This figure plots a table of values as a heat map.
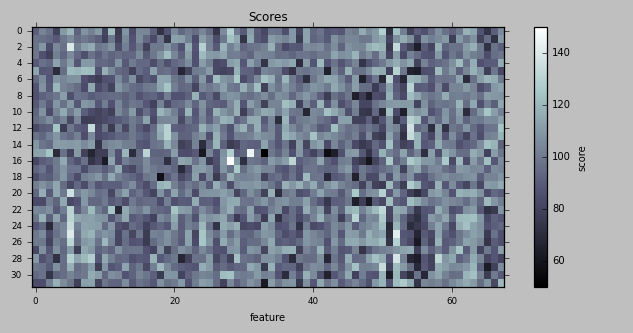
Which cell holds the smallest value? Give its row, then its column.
15, 33
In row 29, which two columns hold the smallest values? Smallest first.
65, 55
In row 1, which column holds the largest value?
28
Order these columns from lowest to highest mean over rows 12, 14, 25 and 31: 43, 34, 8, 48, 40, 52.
48, 40, 34, 43, 52, 8
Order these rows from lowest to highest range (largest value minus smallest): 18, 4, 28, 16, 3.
3, 4, 18, 28, 16
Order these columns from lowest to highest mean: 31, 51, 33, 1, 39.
33, 51, 1, 39, 31
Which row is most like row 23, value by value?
20
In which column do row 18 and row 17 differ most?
18
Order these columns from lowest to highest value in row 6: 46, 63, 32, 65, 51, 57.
57, 63, 32, 46, 65, 51
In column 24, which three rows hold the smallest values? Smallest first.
15, 14, 18
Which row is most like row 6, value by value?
10
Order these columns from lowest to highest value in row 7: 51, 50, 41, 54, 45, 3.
50, 45, 41, 51, 3, 54
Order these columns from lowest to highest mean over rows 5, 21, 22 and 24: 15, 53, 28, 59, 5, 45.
15, 53, 59, 28, 45, 5
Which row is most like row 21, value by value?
8
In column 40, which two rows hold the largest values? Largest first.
13, 19
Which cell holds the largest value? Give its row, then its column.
16, 28
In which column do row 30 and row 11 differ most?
54
